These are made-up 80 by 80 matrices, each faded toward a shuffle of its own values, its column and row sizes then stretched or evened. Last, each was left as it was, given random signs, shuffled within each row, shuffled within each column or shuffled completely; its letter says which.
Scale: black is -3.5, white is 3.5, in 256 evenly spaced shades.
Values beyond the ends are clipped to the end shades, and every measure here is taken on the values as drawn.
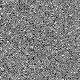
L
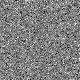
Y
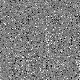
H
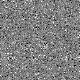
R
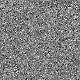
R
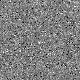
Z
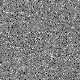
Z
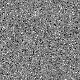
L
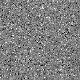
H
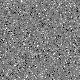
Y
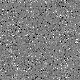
R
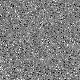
Z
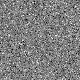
Y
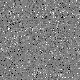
R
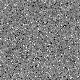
Y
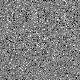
H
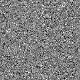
H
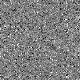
H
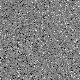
L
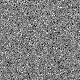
Y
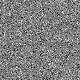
L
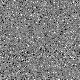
Z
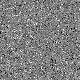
Y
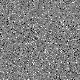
R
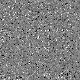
R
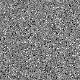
R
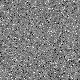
Y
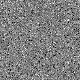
L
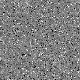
H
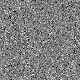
L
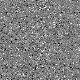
R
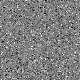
Z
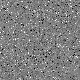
Y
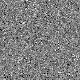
R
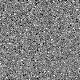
Z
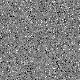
R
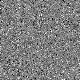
L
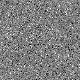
R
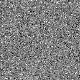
Z
